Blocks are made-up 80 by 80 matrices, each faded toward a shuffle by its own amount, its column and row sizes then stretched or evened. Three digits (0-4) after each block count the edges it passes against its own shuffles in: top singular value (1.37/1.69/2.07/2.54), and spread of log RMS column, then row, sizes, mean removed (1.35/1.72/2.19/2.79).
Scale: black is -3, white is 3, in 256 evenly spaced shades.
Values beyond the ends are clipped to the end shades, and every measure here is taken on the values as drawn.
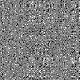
3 2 0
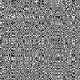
4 3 3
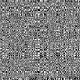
4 3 4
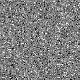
2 1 0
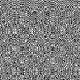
4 0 0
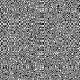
4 2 1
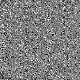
0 3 0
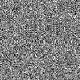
2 1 0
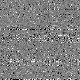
2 1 4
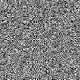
3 1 1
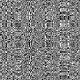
4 4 0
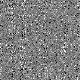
0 3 1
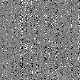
0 4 2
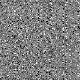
2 3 1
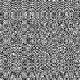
4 0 1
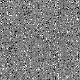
1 3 2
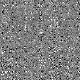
0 3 3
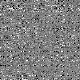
1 2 4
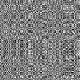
4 2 2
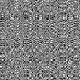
4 2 2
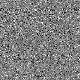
1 0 2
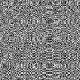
4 3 1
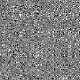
3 3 3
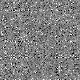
2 2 2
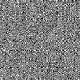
3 0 2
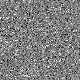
1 0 2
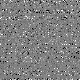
0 0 4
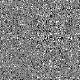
2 3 3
